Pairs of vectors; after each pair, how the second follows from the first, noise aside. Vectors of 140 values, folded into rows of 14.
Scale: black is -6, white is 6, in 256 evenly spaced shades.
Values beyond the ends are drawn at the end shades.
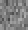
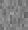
negated, shrunk.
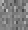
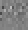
reversed, negated, partly zeroed.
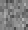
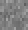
negated, shrunk.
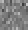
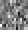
reversed, scaled up.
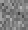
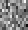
wrapped around, negated, scaled up.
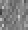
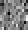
reversed, negated, scaled up.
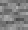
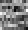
wrapped around, negated, scaled up.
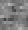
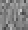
shuffled.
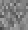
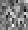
reversed, negated, scaled up.
